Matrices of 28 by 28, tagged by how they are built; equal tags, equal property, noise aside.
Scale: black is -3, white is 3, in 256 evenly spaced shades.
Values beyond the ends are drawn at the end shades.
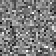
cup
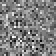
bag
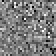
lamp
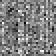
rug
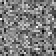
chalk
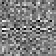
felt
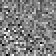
bag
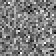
cup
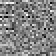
felt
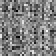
rug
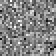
chalk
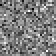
cup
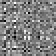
felt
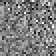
lamp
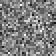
cup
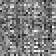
rug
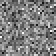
chalk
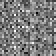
chalk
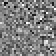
lamp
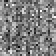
rug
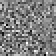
bag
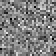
cup
